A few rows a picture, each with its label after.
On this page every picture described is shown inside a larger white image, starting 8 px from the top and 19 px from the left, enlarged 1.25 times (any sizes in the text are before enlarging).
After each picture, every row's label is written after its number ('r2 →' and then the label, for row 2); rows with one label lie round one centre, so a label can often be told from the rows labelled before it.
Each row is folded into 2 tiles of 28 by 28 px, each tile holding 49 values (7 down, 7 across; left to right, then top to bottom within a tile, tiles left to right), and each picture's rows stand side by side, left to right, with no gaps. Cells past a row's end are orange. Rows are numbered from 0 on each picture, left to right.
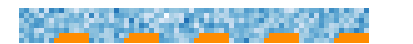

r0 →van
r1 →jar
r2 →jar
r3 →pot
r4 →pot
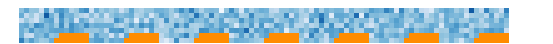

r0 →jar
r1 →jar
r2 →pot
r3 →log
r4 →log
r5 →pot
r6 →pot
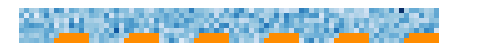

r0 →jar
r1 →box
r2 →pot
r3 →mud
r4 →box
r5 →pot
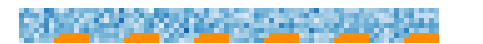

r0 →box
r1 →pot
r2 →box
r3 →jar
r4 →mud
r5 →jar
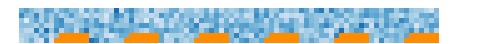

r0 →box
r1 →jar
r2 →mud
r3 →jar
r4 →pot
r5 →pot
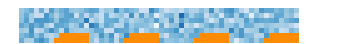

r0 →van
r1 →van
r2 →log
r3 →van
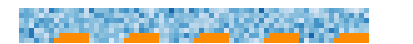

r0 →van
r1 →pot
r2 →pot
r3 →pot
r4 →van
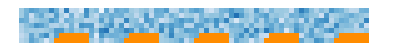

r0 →pot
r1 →log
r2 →van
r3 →box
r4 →van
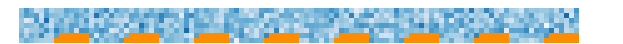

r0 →box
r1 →mud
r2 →box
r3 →van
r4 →pot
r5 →jar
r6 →pot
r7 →log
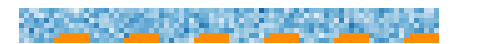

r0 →van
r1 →mud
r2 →box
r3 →pot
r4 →jar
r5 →pot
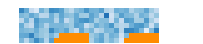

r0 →van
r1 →box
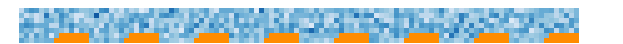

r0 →jar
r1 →mud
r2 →mud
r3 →pot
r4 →log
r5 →jar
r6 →log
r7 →log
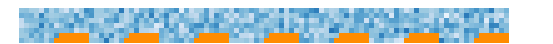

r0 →log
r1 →van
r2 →mud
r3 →jar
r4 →mud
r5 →box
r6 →jar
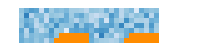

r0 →mud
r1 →log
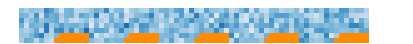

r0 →box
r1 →mud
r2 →pot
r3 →mud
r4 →jar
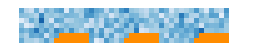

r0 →log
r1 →van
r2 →log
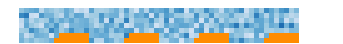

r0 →mud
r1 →log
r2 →pot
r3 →jar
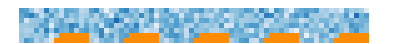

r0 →box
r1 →van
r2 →van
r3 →pot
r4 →mud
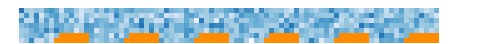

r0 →box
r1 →jar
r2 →jar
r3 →pot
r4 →pot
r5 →van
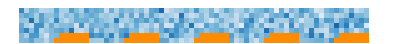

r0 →log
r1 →van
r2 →log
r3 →log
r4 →van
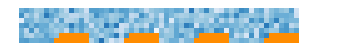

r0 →jar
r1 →pot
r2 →pot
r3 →mud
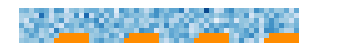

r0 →log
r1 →pot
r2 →pot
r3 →box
